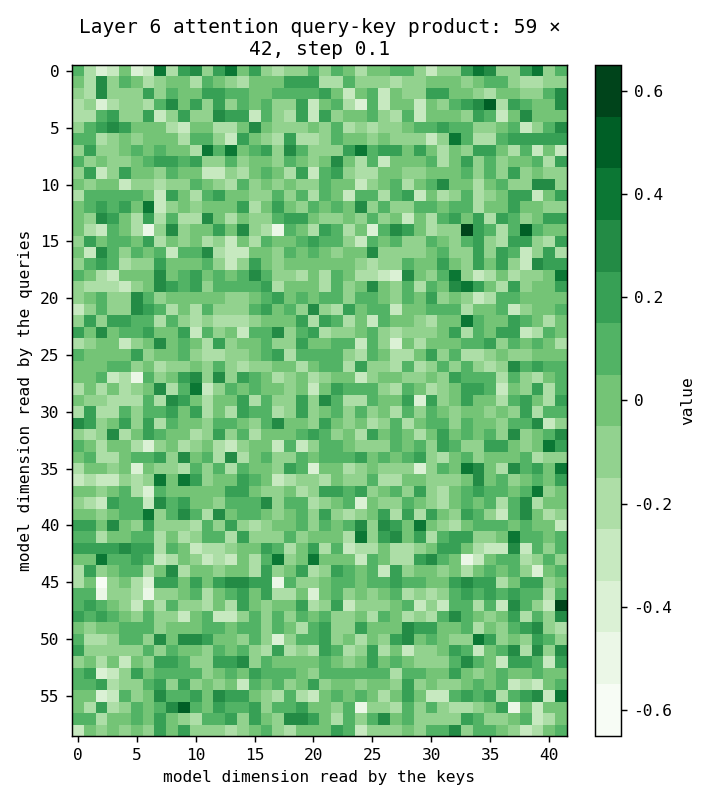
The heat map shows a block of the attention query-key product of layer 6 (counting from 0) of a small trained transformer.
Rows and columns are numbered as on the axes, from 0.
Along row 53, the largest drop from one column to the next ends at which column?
2
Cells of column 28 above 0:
24
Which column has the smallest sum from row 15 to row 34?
27
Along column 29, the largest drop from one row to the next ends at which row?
35
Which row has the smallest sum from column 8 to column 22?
33
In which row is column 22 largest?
8
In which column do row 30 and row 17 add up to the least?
13
